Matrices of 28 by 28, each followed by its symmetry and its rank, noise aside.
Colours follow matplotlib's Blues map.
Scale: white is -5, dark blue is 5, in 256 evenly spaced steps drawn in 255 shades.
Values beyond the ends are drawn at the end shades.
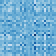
symmetric, rank two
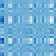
no symmetry, rank one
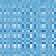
no symmetry, rank one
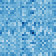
symmetric, rank three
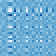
symmetric, rank one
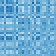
symmetric, rank one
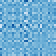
antisymmetric, rank two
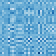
no symmetry, rank two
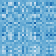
antisymmetric, rank two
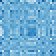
symmetric, rank two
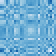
symmetric, rank two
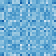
symmetric, rank two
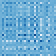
no symmetry, rank two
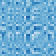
symmetric, rank two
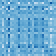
no symmetry, rank two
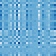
no symmetry, rank one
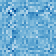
symmetric, rank three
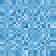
symmetric, rank three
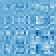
no symmetry, rank three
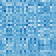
antisymmetric, rank two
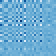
symmetric, rank one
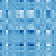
no symmetry, rank one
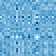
no symmetry, rank three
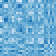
symmetric, rank three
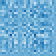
no symmetry, rank three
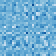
no symmetry, rank three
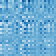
antisymmetric, rank two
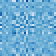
antisymmetric, rank two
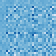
symmetric, rank three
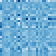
no symmetry, rank two
